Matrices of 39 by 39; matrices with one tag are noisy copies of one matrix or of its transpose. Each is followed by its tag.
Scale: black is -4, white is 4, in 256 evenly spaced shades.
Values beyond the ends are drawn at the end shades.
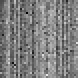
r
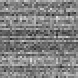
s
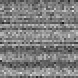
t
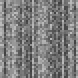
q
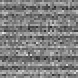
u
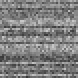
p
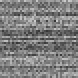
s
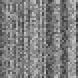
t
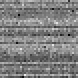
p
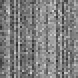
r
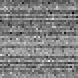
r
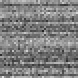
q
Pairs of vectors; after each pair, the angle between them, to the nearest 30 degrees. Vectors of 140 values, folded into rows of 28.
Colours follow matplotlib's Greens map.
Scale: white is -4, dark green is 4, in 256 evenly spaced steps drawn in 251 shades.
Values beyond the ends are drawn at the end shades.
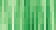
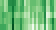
150 degrees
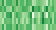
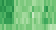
60 degrees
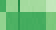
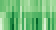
60 degrees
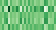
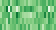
120 degrees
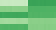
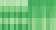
30 degrees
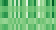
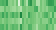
60 degrees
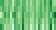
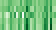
90 degrees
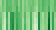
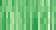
150 degrees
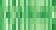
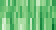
60 degrees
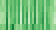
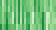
60 degrees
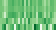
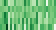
120 degrees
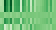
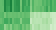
60 degrees
